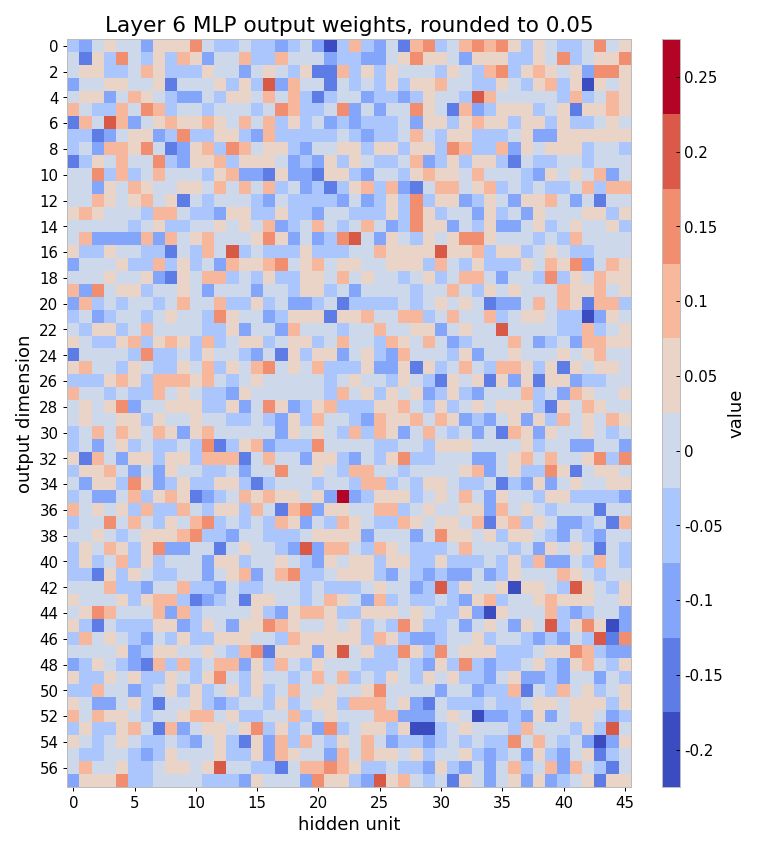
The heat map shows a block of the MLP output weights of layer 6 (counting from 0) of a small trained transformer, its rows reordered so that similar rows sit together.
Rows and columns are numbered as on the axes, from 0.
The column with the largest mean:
4
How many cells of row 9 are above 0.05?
4
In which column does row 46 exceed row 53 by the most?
43
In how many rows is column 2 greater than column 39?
22
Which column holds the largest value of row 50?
25
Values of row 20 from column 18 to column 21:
-0.1 -0.1 -0.05 0
